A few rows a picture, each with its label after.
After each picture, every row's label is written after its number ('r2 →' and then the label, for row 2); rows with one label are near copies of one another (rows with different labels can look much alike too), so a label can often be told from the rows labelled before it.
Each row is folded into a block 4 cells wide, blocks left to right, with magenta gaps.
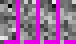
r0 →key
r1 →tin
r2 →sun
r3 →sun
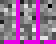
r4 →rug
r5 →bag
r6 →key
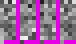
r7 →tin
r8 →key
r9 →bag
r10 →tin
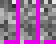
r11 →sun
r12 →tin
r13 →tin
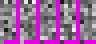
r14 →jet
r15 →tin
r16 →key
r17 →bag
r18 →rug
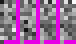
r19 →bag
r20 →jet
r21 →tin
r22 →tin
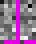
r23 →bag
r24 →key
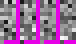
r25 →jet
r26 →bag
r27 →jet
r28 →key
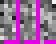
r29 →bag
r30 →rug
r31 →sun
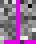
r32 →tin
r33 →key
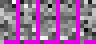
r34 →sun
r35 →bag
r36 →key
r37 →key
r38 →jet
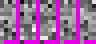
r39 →jet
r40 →bag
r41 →key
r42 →jet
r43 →sun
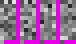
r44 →tin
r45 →jet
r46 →rug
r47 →key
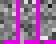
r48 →rug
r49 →tin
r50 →key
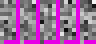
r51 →jet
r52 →sun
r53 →rug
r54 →jet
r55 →sun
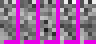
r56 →tin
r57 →sun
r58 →jet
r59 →tin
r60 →tin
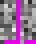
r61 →bag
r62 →jet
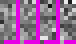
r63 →rug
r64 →tin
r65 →key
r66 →tin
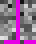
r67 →key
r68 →bag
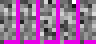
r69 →rug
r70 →rug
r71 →jet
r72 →sun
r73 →rug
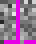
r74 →rug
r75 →tin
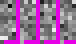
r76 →key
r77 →tin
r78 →bag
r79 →sun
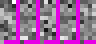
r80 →sun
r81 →key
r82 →jet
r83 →key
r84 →rug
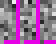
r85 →sun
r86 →jet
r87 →rug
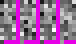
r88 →bag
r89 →jet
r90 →bag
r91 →sun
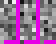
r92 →tin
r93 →bag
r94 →jet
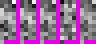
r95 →sun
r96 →sun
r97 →sun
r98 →bag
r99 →sun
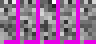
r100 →tin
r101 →jet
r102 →sun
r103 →jet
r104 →tin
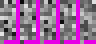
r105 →jet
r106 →bag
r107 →jet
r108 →rug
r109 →sun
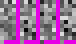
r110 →tin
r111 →jet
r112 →bag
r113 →jet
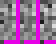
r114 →rug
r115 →rug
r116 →rug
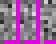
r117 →rug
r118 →rug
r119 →jet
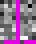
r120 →bag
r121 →key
